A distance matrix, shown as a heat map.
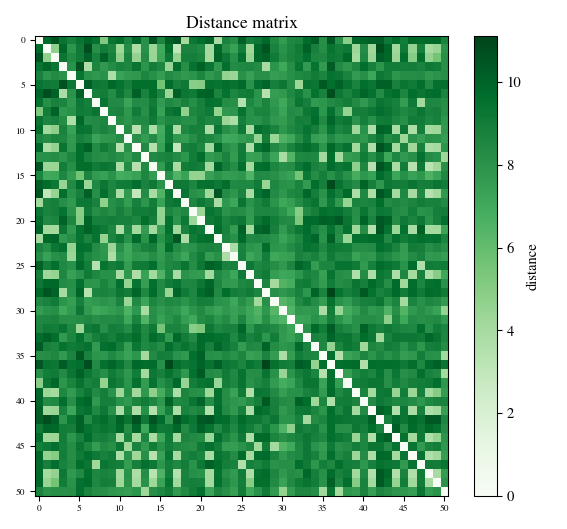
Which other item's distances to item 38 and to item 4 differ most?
9
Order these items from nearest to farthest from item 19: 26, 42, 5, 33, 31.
5, 31, 26, 33, 42
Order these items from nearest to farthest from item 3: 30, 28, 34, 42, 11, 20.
28, 30, 42, 11, 34, 20
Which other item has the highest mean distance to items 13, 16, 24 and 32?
36
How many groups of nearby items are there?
11
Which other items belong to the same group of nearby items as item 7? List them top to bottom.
25, 47
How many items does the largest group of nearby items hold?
14
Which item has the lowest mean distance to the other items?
26
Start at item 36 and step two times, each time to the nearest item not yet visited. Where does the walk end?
34
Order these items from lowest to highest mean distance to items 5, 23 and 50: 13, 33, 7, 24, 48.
24, 13, 48, 7, 33
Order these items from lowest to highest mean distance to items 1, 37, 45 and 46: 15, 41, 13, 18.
41, 13, 15, 18
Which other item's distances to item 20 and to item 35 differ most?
37
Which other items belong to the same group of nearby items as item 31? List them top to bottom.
43
